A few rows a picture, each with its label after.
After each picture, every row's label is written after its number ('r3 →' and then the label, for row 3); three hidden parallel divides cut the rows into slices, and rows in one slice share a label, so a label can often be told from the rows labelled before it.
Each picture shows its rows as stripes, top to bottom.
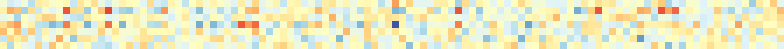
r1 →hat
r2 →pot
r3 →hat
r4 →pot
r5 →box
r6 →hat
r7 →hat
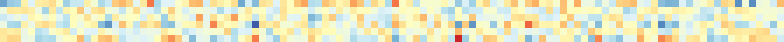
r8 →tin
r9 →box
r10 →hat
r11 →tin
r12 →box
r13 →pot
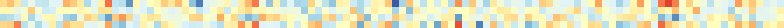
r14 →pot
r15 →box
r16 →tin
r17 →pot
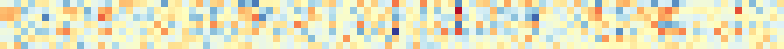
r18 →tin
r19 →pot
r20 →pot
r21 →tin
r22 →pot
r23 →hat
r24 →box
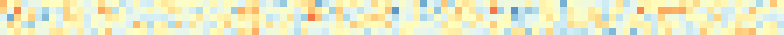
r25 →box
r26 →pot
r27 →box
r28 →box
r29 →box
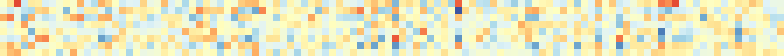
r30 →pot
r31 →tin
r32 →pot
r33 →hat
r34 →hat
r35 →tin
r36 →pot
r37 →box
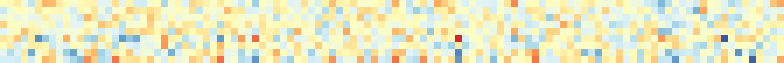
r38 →hat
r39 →hat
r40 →hat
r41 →box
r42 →hat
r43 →pot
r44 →box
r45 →tin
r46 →tin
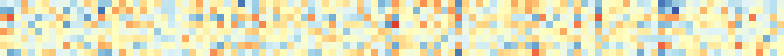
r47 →tin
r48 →tin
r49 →pot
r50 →tin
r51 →box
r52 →hat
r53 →pot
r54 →tin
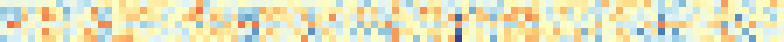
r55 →hat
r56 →tin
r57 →tin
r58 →pot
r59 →tin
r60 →tin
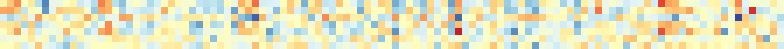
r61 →pot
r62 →pot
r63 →tin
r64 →pot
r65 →pot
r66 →hat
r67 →box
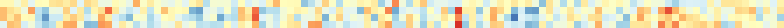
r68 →hat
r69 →pot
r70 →pot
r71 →pot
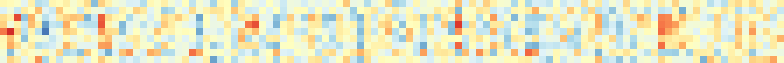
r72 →box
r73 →hat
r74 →pot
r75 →pot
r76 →pot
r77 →box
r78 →pot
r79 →tin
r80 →box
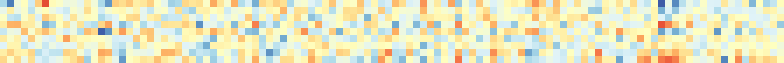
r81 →tin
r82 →hat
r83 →hat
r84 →pot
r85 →tin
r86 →box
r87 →box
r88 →pot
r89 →pot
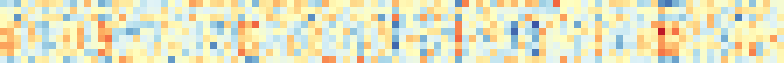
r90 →tin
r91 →box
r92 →tin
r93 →pot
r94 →pot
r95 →pot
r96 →pot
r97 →pot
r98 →tin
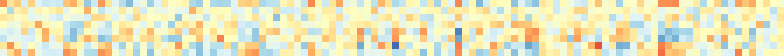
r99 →pot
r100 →hat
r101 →box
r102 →hat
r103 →tin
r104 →tin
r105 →pot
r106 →pot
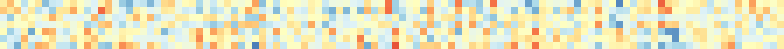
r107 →pot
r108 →pot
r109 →hat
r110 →pot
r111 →tin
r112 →hat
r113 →tin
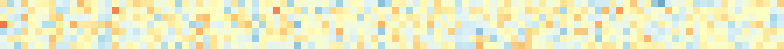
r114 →hat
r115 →hat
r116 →hat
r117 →box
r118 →hat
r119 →hat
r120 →hat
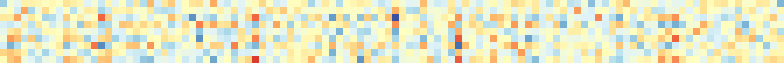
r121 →hat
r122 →hat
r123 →pot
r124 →tin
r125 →box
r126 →pot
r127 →tin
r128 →box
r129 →pot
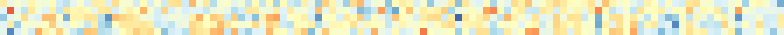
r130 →hat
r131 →box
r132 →tin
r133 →hat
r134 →tin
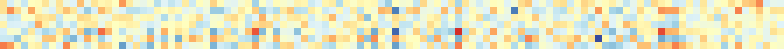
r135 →hat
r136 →pot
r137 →hat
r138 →hat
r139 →pot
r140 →tin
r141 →pot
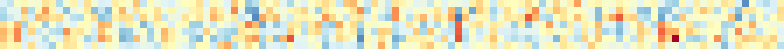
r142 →hat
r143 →tin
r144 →tin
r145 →pot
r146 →pot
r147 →pot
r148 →box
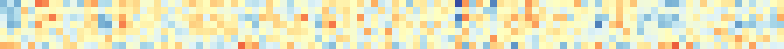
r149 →tin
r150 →hat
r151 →tin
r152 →tin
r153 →hat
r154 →box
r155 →pot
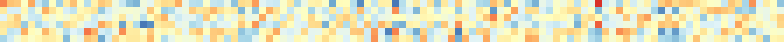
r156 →pot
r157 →tin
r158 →box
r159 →pot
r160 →tin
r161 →tin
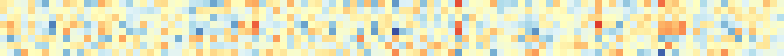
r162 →pot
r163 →box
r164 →box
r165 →pot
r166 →pot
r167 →tin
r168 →box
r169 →tin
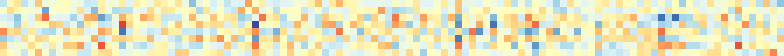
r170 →box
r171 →box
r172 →tin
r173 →tin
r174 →pot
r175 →tin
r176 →pot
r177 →box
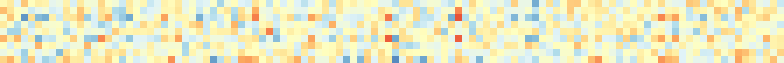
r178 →box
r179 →box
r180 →pot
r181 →hat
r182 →hat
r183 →pot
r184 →hat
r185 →box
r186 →pot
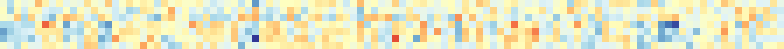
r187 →hat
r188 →box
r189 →pot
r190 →tin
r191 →tin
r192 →tin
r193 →hat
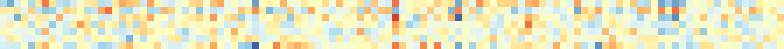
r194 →tin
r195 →pot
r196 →tin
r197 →hat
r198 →hat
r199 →box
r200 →tin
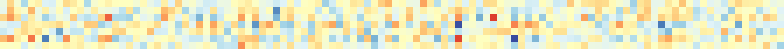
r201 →box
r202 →box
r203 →pot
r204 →tin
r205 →hat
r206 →pot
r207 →box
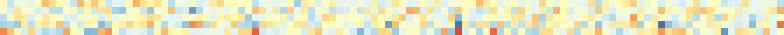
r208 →hat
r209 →box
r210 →hat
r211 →tin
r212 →pot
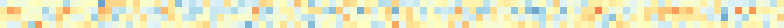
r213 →hat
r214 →pot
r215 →box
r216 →hat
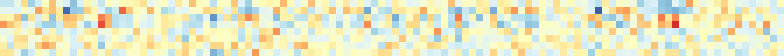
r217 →hat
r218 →tin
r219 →pot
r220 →pot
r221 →hat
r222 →hat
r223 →hat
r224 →box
